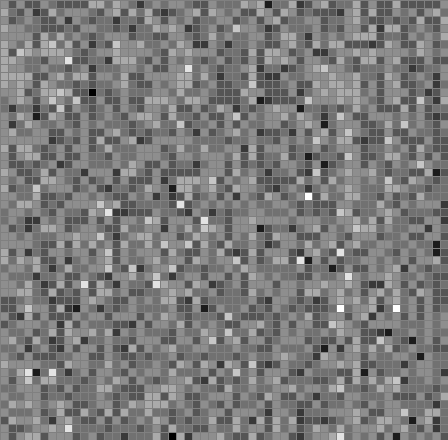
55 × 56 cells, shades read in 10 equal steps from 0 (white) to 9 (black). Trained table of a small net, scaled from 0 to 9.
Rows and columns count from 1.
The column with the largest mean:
55
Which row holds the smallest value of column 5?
24
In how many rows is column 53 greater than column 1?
27
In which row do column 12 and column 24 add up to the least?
31
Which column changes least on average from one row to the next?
1
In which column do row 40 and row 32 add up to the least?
43
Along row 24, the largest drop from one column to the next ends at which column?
23
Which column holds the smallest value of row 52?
51
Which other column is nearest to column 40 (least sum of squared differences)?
16
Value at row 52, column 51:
2
